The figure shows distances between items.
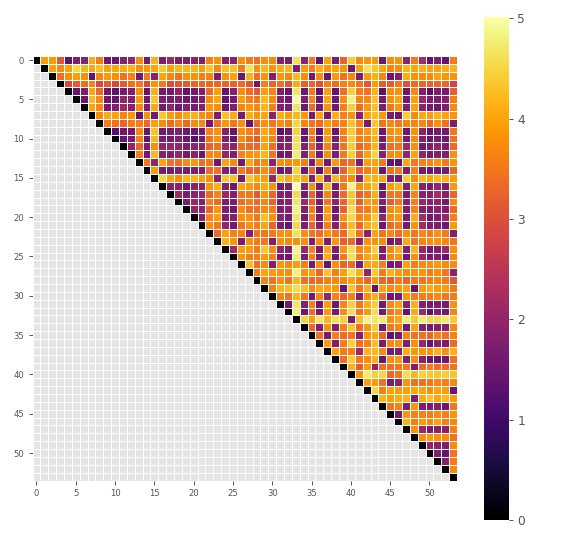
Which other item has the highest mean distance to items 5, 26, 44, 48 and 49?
33
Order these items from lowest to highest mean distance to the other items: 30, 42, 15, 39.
30, 39, 15, 42
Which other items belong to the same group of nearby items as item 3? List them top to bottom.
28
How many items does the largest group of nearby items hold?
28
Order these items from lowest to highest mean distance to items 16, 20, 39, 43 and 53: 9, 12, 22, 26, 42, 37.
9, 12, 22, 42, 26, 37
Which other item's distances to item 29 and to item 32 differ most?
43
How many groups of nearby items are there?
6
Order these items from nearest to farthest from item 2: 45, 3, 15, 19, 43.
45, 15, 3, 19, 43
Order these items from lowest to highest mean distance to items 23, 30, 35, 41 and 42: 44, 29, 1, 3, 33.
3, 44, 29, 1, 33
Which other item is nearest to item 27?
8
